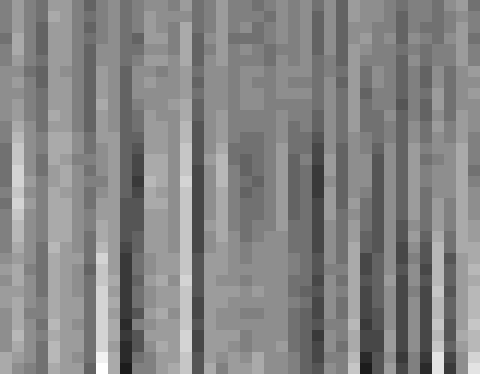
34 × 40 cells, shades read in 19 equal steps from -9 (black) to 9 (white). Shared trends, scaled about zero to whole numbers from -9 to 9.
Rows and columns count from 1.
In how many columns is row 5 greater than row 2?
7
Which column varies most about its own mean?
9
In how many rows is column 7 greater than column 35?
8
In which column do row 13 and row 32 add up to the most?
16
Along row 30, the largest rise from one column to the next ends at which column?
37
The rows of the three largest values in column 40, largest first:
34, 33, 30
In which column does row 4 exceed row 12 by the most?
31
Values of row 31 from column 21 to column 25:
0 1 1 1 -1
